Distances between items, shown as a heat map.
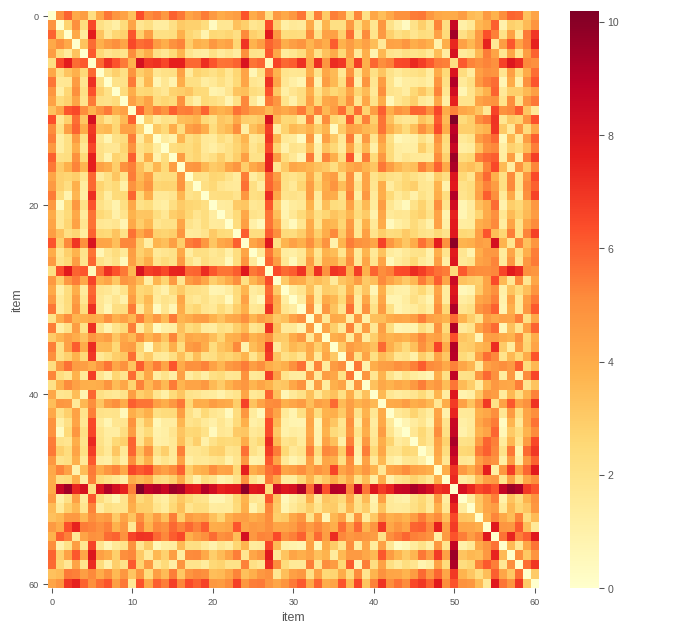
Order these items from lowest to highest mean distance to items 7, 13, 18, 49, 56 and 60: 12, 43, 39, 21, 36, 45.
43, 21, 45, 36, 12, 39
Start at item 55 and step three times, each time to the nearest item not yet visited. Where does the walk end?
41
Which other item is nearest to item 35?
12
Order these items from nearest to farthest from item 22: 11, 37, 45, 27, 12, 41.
45, 11, 12, 41, 37, 27
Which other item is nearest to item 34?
53
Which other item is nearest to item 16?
57
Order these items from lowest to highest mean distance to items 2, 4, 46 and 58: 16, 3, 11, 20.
20, 11, 3, 16
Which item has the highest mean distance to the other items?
50
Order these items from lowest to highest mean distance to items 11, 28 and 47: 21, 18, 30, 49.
30, 21, 49, 18
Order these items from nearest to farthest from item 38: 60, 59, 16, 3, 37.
3, 16, 59, 37, 60
